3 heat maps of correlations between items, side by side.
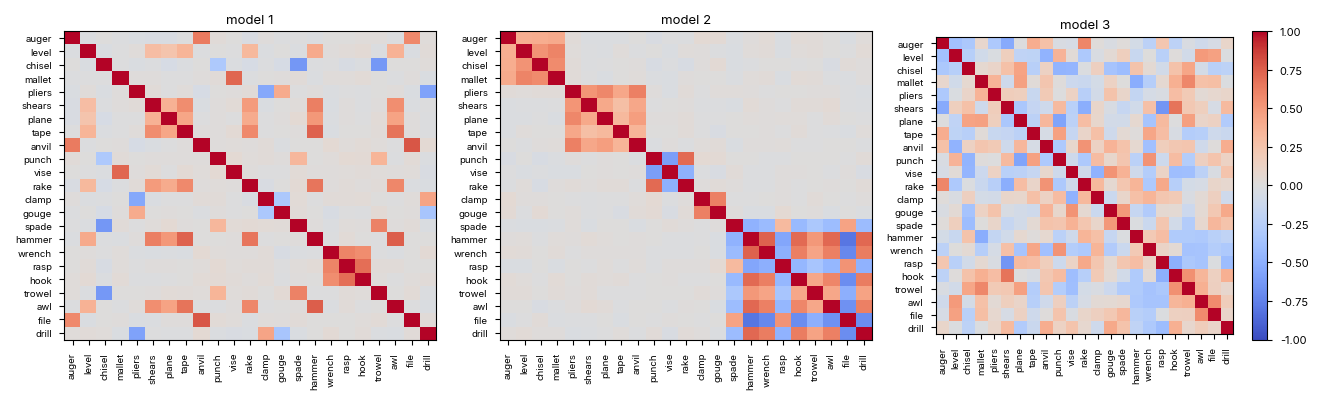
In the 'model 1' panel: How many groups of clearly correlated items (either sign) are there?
6
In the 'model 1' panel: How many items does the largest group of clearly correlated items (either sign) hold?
7
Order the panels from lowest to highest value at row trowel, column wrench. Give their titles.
model 3, model 1, model 2
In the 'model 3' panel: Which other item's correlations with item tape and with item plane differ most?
punch
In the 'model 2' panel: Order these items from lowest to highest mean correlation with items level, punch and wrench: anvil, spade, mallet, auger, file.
file, spade, anvil, auger, mallet
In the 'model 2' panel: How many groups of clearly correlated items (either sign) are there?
5
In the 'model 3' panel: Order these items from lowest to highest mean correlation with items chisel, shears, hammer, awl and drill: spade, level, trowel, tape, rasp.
rasp, tape, spade, level, trowel
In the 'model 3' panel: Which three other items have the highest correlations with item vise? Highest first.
gouge, spade, drill
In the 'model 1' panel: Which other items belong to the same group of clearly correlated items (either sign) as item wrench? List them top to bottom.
rasp, hook
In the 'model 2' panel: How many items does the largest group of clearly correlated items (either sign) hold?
9
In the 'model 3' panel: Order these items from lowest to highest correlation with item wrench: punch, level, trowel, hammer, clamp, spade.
trowel, spade, level, hammer, clamp, punch
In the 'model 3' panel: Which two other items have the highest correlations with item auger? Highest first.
rake, tape
